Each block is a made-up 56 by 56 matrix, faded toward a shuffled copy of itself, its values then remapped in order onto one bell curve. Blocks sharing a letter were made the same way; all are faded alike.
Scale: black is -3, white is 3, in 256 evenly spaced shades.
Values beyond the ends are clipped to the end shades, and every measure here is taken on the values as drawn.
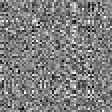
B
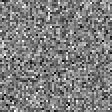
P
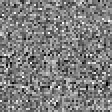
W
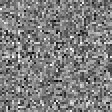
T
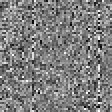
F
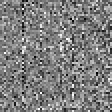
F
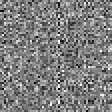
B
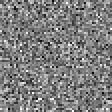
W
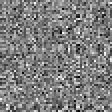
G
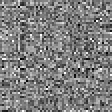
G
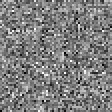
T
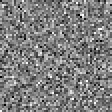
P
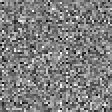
T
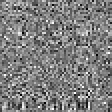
G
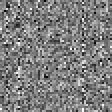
F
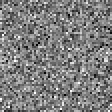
P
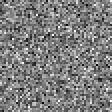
P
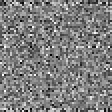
T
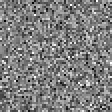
P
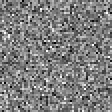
P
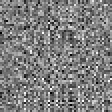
B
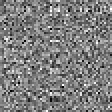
G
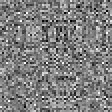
B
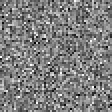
P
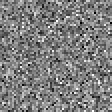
P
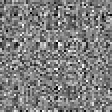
G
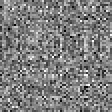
G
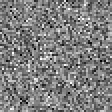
P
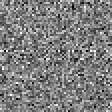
W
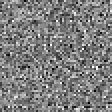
W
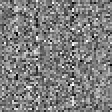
F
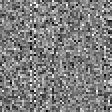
F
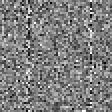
F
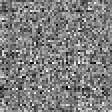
T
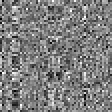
B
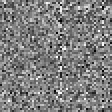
T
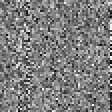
F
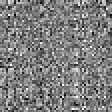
B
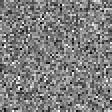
P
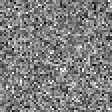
P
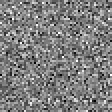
W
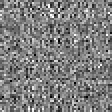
B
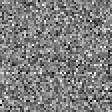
W
